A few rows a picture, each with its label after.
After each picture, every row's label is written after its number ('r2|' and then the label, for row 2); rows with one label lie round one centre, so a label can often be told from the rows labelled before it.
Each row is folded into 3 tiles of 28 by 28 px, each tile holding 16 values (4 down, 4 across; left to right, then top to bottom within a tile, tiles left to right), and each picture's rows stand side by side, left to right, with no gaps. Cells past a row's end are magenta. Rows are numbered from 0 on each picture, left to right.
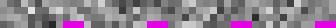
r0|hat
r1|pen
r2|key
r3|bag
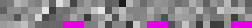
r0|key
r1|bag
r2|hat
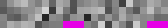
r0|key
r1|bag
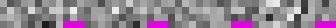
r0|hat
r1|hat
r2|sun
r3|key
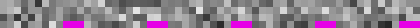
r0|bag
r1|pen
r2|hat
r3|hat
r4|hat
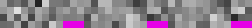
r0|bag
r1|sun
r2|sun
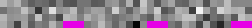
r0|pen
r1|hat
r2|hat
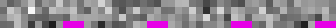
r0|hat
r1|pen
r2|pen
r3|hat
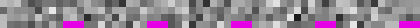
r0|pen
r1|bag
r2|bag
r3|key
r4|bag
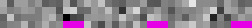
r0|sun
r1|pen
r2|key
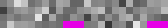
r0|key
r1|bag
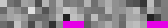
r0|hat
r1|sun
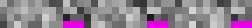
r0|sun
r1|sun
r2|sun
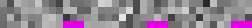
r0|sun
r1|key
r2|bag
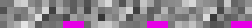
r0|key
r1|key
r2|key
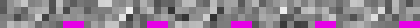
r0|key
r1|key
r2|key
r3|hat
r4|key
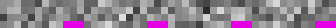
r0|bag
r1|key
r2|pen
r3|key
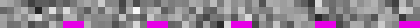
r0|pen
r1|pen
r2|hat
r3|sun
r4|sun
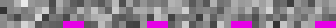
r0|key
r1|hat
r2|bag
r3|bag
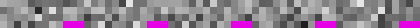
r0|pen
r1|bag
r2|bag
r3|hat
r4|key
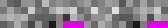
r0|hat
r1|hat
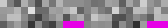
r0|hat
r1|hat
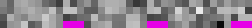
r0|sun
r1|sun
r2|hat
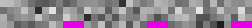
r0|pen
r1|bag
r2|hat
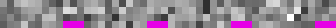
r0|sun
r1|bag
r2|pen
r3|key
